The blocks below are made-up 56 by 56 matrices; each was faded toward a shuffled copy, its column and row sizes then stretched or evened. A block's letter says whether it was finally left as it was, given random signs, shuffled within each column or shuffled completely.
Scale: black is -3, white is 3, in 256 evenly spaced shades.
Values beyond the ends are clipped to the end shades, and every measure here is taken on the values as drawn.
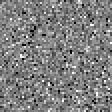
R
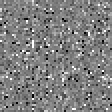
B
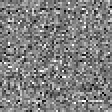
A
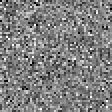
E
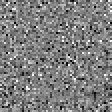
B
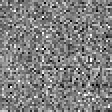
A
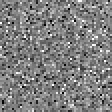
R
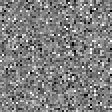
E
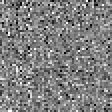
B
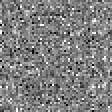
A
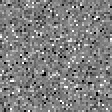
R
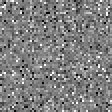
A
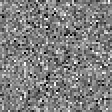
E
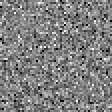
R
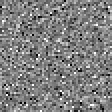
R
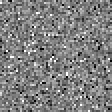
R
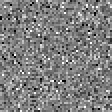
R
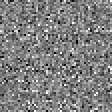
A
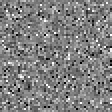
B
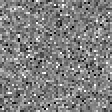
R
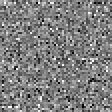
B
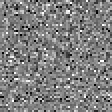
A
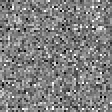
B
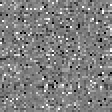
A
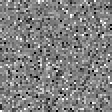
R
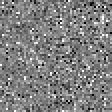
E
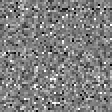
A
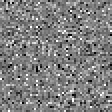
A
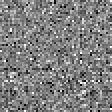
A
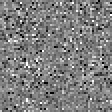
B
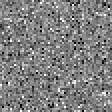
E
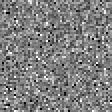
E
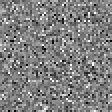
B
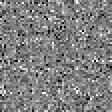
A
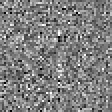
A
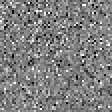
A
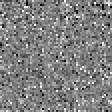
B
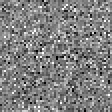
B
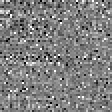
A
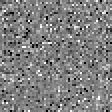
A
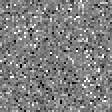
R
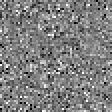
A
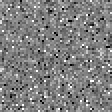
R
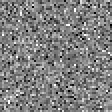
R
